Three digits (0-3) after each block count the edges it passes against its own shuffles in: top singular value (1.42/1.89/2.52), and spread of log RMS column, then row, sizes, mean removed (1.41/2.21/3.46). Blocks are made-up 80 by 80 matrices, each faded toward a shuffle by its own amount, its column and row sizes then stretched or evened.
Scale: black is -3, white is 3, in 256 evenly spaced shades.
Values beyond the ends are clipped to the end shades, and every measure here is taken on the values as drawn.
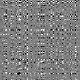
3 3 2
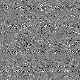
0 1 2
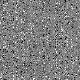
1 2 0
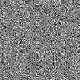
2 1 0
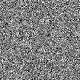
1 0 1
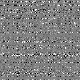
2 1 3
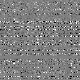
1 1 3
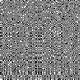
3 1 1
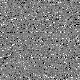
0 0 2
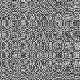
3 0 1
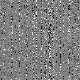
0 3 0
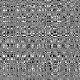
3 2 3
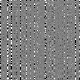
3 3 1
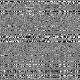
3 0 3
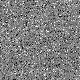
0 0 0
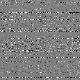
1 1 3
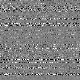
1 0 3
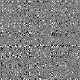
2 2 2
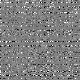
1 1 3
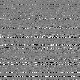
2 0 3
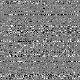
1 1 3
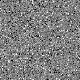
1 0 1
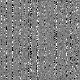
1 3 0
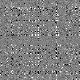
2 2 2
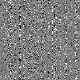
1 3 0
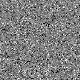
1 0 1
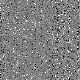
0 2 0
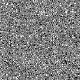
1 1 1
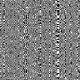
3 3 0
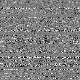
0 0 3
